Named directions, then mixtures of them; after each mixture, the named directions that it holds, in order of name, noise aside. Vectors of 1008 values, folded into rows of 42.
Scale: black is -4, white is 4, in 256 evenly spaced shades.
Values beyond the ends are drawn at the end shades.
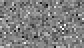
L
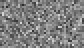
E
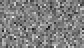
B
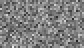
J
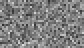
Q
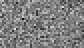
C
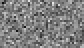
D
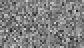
B, D, J.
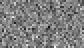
B.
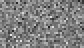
B, C, J.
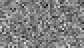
B, J, L.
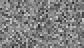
E, J, Q.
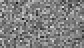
C.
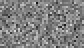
E, L, Q.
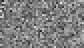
C, D, L.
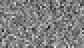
B.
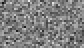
D.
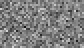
D, J.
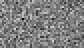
C.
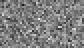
E.
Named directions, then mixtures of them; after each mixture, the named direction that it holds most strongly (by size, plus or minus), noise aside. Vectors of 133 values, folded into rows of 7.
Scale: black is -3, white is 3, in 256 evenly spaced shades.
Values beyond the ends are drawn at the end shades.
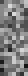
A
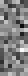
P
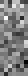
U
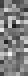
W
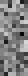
U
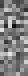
W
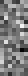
P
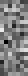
W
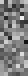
U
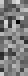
W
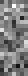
U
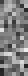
A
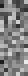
W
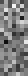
U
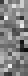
P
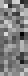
P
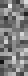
A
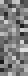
P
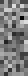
U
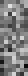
A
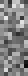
U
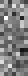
U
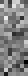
U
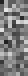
W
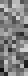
U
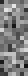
A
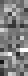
A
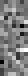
P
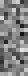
P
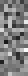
W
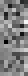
P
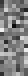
W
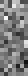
U
